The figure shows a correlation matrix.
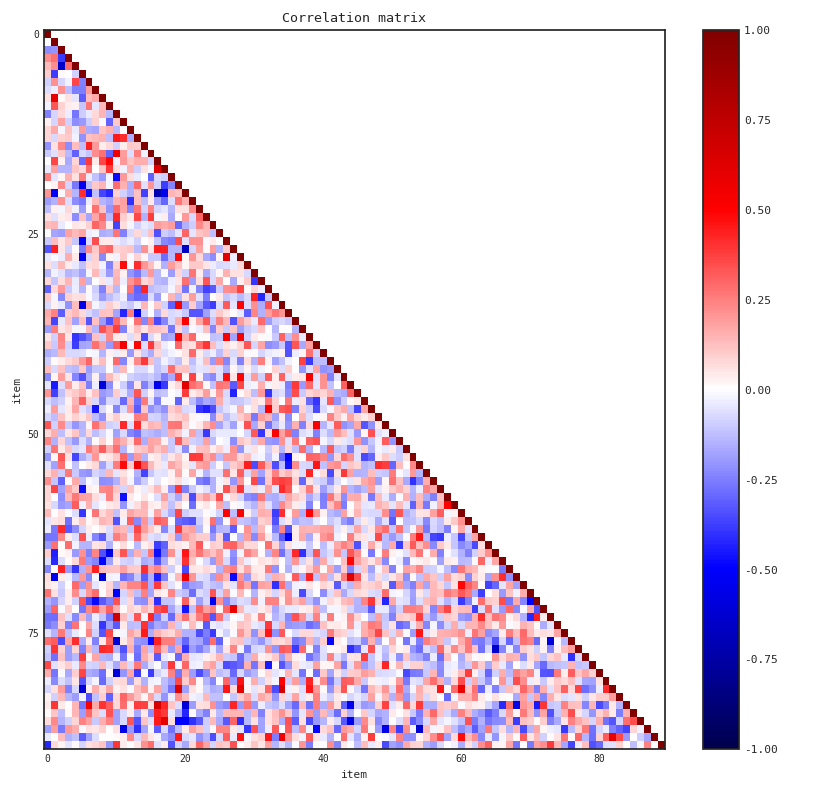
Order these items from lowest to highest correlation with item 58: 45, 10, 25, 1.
1, 10, 45, 25
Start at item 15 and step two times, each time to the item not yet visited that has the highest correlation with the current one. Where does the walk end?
73
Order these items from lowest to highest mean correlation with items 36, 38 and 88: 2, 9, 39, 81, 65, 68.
9, 65, 2, 39, 68, 81
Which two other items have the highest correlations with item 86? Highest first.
17, 16
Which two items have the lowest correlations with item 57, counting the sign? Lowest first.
5, 63
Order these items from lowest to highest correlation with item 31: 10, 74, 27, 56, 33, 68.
33, 56, 27, 74, 68, 10
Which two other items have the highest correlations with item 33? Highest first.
50, 30
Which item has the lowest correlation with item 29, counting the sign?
87
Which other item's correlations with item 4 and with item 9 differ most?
2
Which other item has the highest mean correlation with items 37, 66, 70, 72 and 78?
58
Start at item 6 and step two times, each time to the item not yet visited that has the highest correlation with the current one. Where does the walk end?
16
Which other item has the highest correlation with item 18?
79
